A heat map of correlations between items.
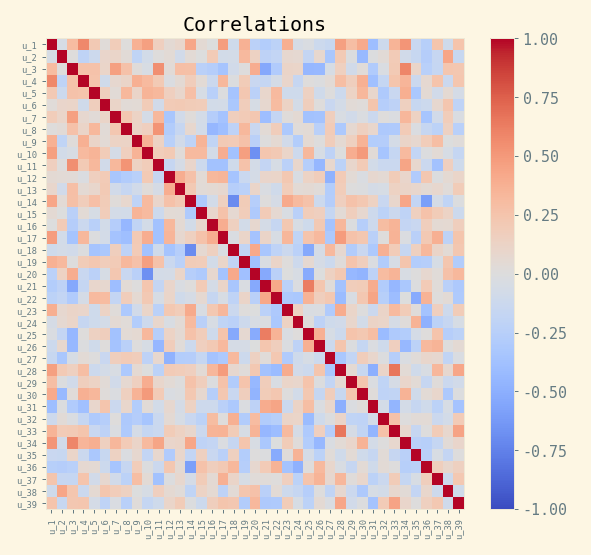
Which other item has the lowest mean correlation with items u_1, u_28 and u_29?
u_31
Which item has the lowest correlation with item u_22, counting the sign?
u_35
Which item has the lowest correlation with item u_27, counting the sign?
u_12
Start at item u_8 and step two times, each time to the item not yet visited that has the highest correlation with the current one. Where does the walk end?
u_3
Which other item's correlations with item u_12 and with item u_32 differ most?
u_18
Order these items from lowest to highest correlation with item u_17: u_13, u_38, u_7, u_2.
u_7, u_38, u_2, u_13
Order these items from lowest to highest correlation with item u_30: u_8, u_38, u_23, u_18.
u_38, u_18, u_23, u_8
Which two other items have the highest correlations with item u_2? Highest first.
u_38, u_19
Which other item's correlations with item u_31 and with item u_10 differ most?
u_1
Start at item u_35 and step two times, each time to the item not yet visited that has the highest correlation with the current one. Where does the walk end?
u_14
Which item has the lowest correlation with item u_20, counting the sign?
u_10
